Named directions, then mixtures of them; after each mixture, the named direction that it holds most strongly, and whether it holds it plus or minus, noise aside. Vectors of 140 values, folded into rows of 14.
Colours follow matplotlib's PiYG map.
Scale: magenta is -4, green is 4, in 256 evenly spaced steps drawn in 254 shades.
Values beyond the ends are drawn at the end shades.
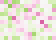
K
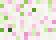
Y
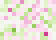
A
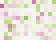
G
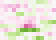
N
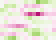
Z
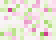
A, plus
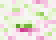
N, minus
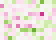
G, plus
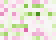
Z, minus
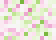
A, minus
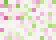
G, plus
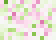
A, plus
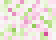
A, plus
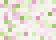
G, plus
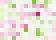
Z, plus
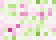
Z, plus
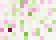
Y, minus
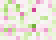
Y, minus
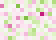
G, plus
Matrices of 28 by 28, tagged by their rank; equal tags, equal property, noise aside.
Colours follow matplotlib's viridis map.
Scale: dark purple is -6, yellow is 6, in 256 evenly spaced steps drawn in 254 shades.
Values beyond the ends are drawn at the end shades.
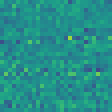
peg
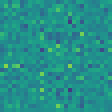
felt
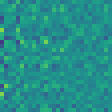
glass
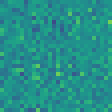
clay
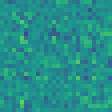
clay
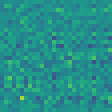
peg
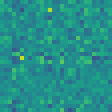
glass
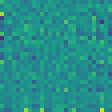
felt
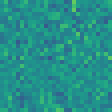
clay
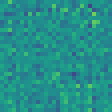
clay
